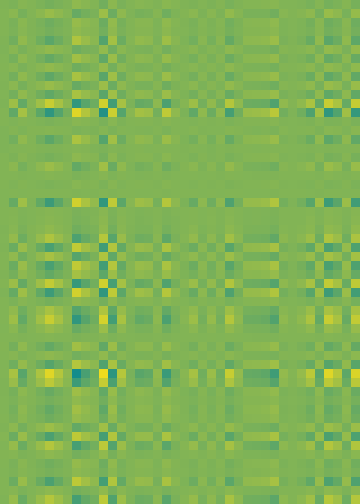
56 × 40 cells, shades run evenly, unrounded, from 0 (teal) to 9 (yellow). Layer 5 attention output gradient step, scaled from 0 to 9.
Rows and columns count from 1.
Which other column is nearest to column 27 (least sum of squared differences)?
32
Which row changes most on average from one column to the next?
42
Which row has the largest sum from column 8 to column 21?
13
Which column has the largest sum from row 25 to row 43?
12
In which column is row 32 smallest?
9
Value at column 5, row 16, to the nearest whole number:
4
